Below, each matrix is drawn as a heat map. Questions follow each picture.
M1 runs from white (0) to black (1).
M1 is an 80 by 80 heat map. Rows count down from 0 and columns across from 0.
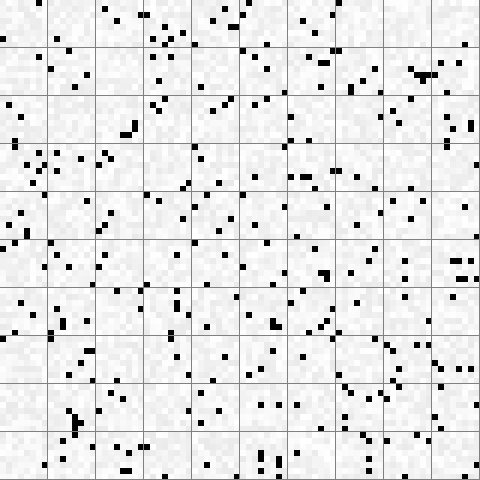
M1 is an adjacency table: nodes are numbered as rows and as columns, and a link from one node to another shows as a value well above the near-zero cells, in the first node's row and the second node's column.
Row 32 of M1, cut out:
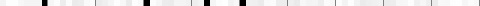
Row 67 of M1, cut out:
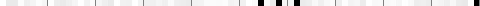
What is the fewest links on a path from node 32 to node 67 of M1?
4
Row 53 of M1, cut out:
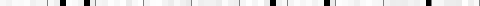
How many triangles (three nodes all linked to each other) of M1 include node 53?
2
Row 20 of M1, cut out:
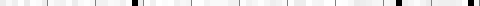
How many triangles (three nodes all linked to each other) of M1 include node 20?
0
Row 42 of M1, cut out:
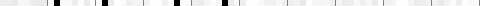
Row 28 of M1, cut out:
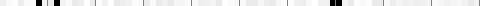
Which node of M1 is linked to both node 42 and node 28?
node 9
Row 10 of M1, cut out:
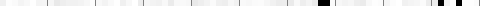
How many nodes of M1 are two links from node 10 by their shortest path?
8
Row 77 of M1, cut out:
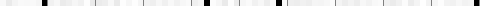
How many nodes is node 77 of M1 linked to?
4
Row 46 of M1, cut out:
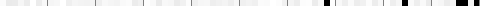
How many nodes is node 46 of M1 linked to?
5
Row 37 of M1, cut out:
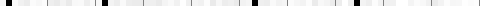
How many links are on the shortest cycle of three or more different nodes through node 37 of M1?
3
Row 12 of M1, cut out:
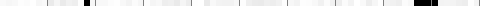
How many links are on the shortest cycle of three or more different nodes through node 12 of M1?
3
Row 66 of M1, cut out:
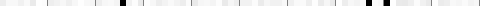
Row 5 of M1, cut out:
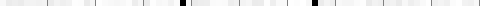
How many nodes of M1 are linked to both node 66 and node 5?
0
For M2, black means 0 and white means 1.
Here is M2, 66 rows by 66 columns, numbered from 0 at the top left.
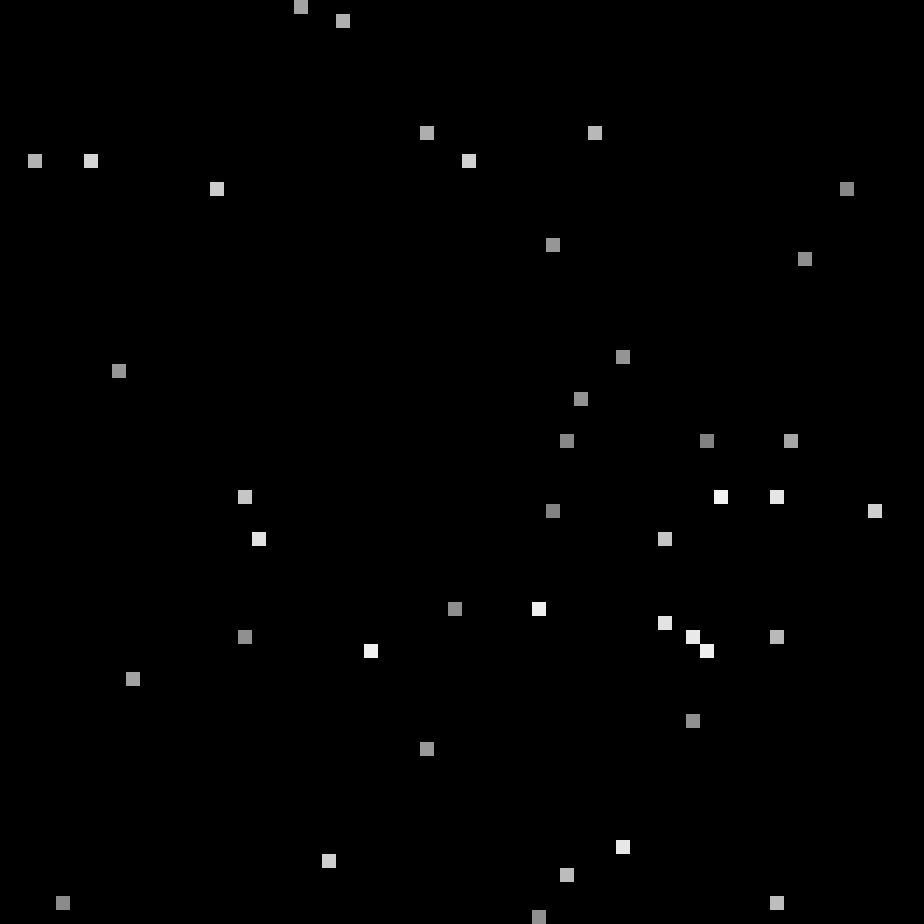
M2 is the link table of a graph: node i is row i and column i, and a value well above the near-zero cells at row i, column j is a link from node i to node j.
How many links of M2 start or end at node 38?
4
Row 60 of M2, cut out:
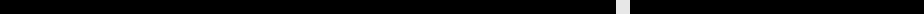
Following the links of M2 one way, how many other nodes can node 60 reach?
2
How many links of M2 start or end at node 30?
2
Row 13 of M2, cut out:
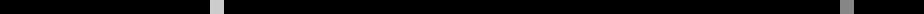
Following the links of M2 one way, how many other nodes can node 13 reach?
4
